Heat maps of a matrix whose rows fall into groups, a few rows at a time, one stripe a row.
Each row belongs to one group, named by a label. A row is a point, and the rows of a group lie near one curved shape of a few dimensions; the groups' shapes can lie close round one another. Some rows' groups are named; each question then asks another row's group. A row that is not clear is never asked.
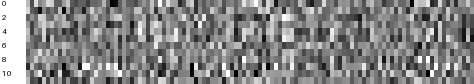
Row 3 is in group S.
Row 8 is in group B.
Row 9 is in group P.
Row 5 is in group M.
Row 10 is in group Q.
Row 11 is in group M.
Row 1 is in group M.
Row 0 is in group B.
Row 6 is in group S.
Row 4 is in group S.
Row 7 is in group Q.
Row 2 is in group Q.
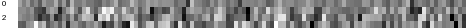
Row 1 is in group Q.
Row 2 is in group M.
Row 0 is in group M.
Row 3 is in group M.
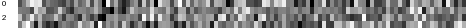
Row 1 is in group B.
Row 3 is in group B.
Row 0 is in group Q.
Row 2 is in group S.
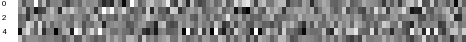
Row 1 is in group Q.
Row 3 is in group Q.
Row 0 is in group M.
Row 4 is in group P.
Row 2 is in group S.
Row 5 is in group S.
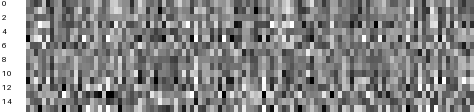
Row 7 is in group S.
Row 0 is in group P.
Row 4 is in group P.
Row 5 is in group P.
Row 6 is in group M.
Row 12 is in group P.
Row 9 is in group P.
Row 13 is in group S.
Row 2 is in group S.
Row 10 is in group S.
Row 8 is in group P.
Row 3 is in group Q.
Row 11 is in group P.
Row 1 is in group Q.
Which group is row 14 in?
M
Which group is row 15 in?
P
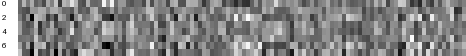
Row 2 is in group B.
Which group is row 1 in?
S
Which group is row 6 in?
B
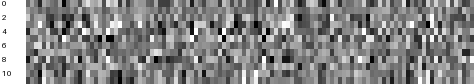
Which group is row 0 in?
P
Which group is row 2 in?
S
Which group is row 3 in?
Q
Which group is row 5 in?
S
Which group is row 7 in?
S
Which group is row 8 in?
P
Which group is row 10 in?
B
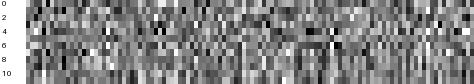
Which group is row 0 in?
M
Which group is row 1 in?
B
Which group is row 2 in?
S
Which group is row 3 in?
P
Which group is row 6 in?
B
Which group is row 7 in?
M
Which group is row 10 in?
M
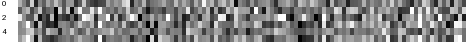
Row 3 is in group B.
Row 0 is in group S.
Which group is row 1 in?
P
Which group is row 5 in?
B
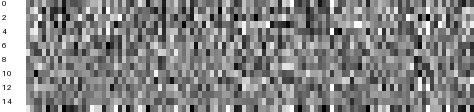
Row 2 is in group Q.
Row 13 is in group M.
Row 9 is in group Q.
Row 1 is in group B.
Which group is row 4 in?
B
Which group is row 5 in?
Q
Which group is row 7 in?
M
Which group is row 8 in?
Q
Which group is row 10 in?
S
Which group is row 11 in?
P
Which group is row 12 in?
B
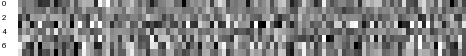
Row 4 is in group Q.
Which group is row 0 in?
M
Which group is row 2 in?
S
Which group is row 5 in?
B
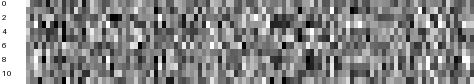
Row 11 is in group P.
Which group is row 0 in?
M
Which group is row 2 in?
B
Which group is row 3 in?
B
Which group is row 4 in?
M
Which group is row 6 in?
S
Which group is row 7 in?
Q
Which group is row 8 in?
B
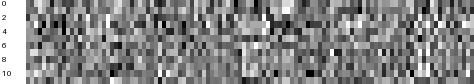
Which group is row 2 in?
P
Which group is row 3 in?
B
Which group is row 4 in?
P
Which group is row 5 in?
M
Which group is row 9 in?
B
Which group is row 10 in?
B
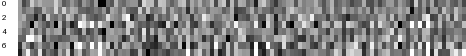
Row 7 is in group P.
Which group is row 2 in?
S
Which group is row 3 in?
P
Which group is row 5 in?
Q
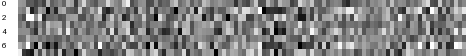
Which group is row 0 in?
S
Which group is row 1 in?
B
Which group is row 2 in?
Q
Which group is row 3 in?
S
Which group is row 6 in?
B
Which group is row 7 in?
M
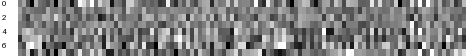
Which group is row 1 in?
S
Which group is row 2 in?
S
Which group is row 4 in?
B
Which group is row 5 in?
Q
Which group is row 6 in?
Q
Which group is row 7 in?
B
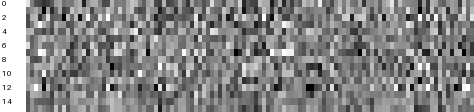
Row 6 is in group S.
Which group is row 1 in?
Q
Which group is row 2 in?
P
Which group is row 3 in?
Q
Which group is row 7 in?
Q
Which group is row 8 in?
M
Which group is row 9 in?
B
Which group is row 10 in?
M
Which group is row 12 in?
B
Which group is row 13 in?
P
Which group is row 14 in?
P
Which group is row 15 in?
Q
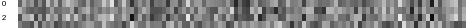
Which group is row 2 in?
P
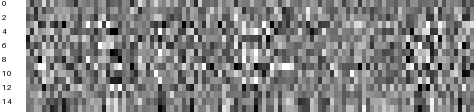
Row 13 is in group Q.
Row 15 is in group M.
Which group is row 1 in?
S
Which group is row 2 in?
S
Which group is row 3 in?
B
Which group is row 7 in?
B
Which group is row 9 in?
Q
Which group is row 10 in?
S
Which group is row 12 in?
Q
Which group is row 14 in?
M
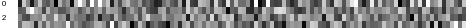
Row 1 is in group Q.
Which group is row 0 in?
P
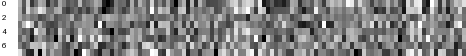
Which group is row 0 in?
B
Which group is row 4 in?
B
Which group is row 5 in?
P
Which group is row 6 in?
S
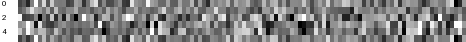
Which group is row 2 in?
M
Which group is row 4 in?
B
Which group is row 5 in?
S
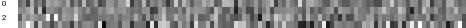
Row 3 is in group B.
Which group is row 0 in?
S
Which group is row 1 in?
Q
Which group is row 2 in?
Q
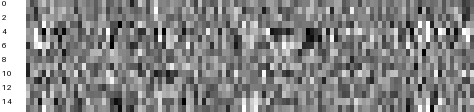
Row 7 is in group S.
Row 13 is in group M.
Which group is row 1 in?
S
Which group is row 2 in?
S
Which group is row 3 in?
B
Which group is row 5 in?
B
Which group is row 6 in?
Q
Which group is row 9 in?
Q
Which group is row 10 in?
P
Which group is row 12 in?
M
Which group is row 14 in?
B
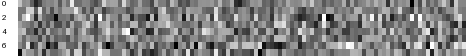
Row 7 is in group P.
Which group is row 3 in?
M
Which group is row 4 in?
S
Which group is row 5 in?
M
